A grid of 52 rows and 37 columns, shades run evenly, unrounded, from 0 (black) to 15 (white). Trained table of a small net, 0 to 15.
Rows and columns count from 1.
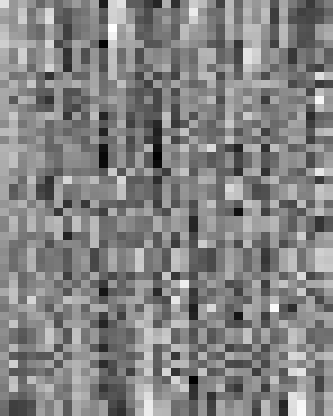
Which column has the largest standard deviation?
36
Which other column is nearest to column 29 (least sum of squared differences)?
3
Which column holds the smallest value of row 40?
27
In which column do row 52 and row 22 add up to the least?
14
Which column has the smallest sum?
12
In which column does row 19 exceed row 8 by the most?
8
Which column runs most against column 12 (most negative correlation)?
2
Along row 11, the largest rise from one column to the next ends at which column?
18
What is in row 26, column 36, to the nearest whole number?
10
